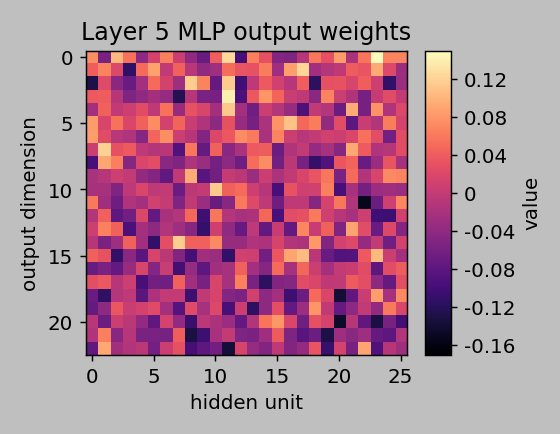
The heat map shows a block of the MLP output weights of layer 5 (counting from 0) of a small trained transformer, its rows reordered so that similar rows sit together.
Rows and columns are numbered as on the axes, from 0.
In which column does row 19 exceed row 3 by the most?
18
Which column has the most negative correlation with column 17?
3
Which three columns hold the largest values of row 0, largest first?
23, 11, 2
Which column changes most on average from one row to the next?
24
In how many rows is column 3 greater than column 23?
12
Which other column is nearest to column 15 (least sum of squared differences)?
6
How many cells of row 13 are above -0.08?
24
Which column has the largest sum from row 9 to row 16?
17
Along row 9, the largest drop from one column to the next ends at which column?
9
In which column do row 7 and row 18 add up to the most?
25
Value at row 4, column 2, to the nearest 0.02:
0
